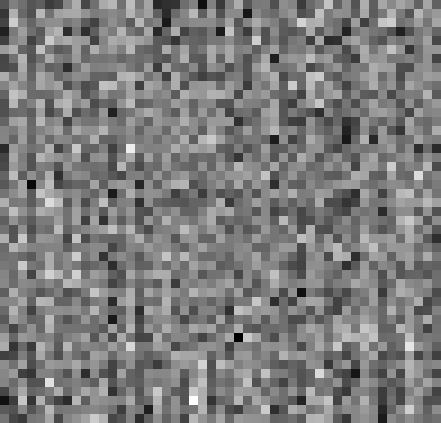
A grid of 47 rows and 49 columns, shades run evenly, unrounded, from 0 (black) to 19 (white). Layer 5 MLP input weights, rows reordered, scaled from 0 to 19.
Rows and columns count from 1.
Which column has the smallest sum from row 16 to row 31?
4
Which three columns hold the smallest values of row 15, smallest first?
39, 45, 40
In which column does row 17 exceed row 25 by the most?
15
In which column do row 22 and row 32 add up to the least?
13
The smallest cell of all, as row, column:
38, 27
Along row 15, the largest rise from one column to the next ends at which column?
46
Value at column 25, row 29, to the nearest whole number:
9
